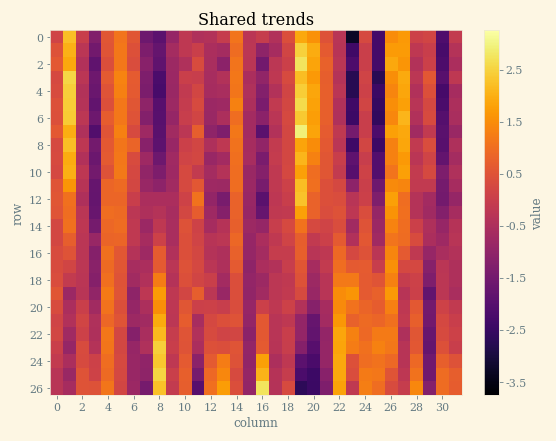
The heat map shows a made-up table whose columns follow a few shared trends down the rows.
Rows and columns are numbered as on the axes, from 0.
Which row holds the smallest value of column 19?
26
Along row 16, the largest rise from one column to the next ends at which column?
4
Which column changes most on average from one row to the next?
23
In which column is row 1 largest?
19
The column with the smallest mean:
3
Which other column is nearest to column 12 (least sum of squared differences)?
31
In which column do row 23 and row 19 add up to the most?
8
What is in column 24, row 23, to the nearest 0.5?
1
